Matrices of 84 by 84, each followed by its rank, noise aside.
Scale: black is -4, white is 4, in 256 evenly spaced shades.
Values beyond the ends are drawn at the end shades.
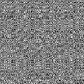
eight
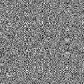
twelve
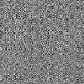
eight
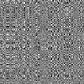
four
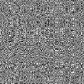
eight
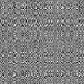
four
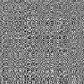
four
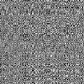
eight
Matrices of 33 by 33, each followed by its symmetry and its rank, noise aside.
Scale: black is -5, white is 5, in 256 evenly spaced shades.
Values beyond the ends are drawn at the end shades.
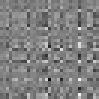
no symmetry, rank two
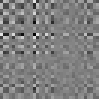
symmetric, rank one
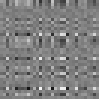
no symmetry, rank one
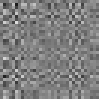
no symmetry, rank two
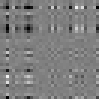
symmetric, rank one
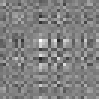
symmetric, rank two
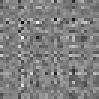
no symmetry, rank three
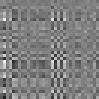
no symmetry, rank one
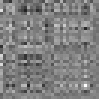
no symmetry, rank three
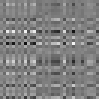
no symmetry, rank one
